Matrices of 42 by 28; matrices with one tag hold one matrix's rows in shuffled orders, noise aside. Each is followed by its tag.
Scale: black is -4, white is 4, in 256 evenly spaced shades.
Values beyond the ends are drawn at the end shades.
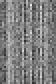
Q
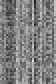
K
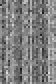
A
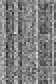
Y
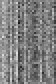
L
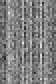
Q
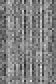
Q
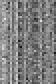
L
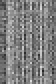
Q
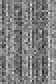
A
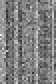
Y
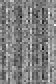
A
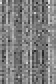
A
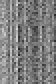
L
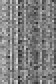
L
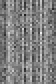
Q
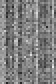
Y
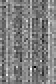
A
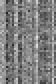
Y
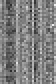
K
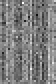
A
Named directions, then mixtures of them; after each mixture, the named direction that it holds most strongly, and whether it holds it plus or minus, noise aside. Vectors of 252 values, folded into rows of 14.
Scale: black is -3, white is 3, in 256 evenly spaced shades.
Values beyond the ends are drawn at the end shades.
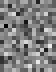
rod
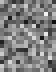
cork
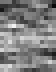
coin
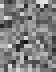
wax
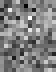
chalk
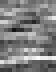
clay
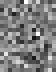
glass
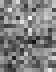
chalk, plus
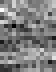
coin, minus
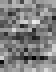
clay, minus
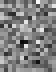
rod, minus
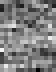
coin, plus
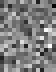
rod, plus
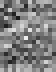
chalk, plus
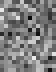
chalk, minus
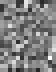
wax, minus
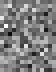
rod, minus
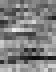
clay, minus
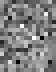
cork, plus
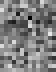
chalk, minus
